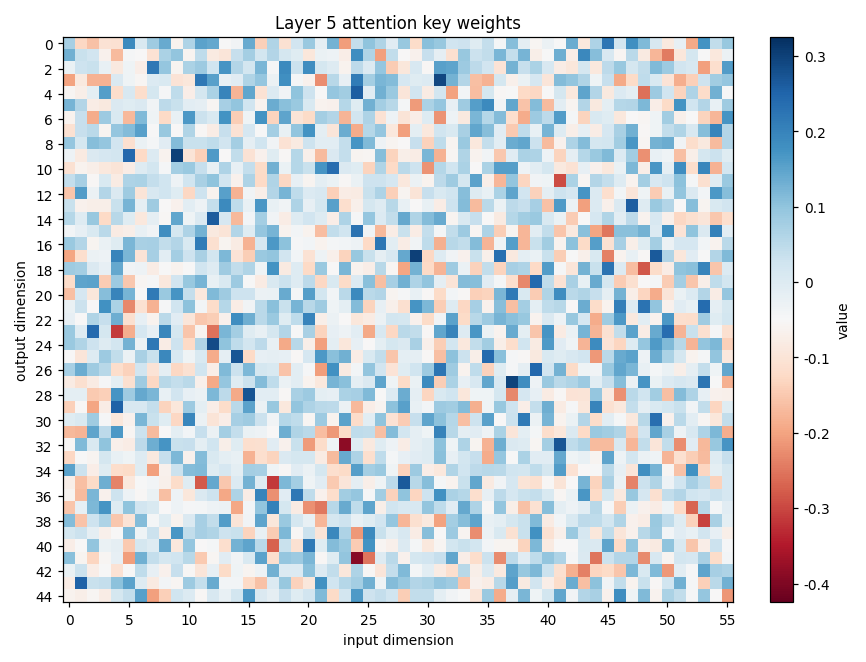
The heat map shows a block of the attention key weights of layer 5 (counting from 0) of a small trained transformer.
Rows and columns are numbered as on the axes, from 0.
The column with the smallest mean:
21
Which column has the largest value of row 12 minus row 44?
55
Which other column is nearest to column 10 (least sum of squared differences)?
6
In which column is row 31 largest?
31
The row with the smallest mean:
35
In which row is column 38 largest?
30
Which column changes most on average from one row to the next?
53
